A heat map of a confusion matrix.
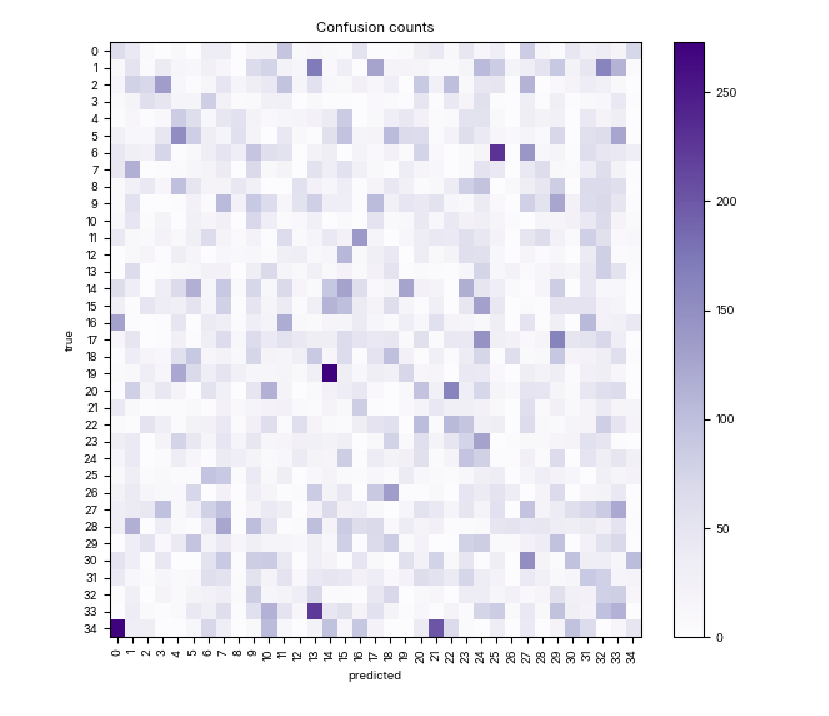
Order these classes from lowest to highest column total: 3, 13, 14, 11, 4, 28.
28, 3, 4, 11, 14, 13
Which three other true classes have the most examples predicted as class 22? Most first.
20, 2, 34
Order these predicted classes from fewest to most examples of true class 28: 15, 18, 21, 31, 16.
18, 21, 31, 16, 15
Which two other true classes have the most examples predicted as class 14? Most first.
19, 15
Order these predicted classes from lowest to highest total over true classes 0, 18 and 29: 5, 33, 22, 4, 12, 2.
22, 12, 2, 4, 33, 5
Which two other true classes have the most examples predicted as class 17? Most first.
1, 9
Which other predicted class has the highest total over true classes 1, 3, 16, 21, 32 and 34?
0
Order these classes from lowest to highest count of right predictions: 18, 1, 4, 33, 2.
1, 2, 4, 18, 33
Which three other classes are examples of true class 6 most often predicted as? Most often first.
25, 27, 9
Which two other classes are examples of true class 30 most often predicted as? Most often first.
27, 34
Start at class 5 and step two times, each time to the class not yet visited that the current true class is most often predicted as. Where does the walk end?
15
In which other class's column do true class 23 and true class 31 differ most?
24
